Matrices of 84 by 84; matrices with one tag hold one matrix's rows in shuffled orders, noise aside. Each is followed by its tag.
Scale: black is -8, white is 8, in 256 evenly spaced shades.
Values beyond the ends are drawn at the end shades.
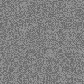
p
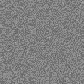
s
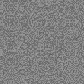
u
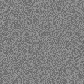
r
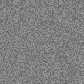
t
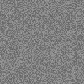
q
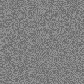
s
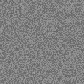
p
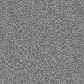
q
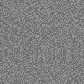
r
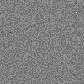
q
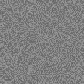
s
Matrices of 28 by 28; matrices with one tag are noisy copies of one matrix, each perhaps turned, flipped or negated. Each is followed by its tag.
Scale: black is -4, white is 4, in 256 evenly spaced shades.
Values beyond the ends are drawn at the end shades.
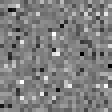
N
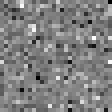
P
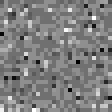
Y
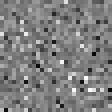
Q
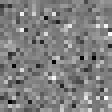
N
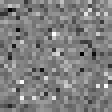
N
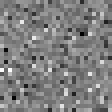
P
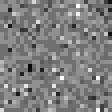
Y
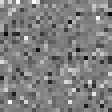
Y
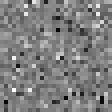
N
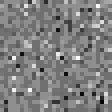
N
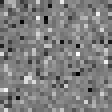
P
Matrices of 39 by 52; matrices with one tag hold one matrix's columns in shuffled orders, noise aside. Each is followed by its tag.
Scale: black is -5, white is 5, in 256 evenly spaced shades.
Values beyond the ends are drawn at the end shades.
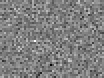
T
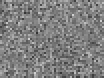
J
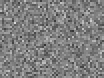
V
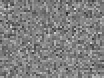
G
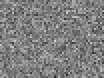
T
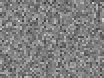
V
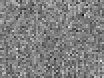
J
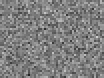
T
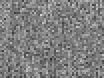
J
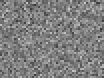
V
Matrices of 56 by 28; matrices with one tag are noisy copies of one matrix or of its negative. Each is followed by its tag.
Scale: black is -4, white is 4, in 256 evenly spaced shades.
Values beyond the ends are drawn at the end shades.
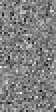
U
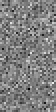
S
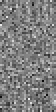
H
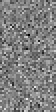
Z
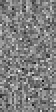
H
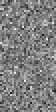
S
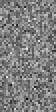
Z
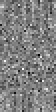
H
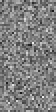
U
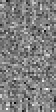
H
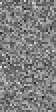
U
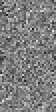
S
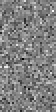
U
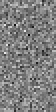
Z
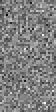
S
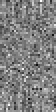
H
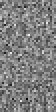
Z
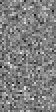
U
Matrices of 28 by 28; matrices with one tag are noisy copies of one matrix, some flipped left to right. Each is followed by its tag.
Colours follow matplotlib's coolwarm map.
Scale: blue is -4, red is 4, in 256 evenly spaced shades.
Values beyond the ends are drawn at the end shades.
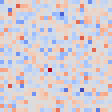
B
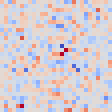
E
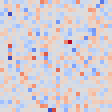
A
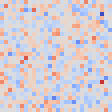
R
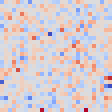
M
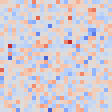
A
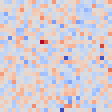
A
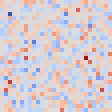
R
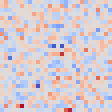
E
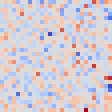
M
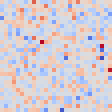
A
